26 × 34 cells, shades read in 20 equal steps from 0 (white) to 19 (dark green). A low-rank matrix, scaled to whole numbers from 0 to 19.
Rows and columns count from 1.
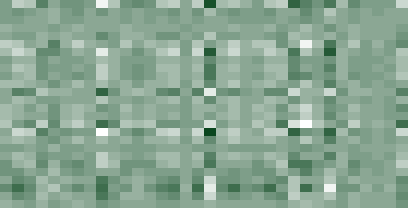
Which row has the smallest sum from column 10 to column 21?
6
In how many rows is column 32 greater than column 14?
11
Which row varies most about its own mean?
17
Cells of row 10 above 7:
29
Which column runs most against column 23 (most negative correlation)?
28
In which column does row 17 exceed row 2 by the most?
18
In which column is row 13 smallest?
9
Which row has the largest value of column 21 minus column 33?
24
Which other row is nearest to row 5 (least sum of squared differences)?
26
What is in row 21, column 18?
14
